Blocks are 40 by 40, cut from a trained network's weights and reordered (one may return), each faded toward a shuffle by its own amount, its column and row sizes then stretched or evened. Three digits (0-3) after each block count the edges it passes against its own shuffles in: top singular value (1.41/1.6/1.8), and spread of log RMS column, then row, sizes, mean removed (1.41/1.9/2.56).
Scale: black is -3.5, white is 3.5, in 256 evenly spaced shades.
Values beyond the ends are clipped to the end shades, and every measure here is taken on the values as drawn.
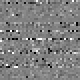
1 0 3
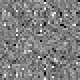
2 1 0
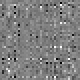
2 2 1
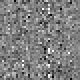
0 2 0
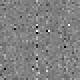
1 1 0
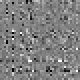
2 2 2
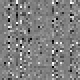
2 3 0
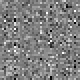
2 2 0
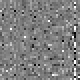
3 2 0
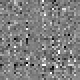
0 2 1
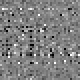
2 0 2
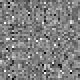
1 1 0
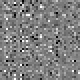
3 2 1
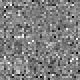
2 0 1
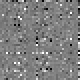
1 2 1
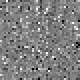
0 1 1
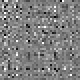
3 2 2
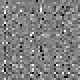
3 2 1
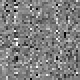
2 2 0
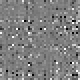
3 2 2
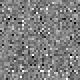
0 0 0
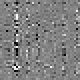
3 3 1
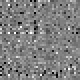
1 1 2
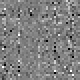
0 2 0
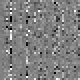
2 3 0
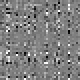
2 3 2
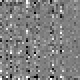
2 3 1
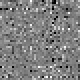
0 1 2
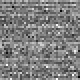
2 0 0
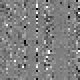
2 3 0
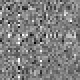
2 1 1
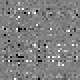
2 0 2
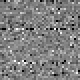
2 0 2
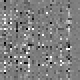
2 3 1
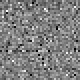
0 0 0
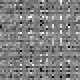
3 3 0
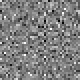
3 0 0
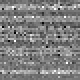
3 1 3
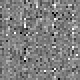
0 2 1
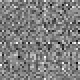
3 0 1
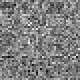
2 0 0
